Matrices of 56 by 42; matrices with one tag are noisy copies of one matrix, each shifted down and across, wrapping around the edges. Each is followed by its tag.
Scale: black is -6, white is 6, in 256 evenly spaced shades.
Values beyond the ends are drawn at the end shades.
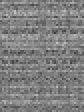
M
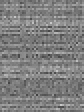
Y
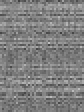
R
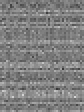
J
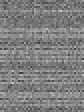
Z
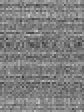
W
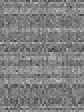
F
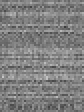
W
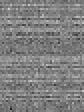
R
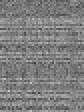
R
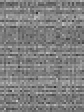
Y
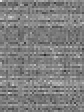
Y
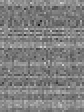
F
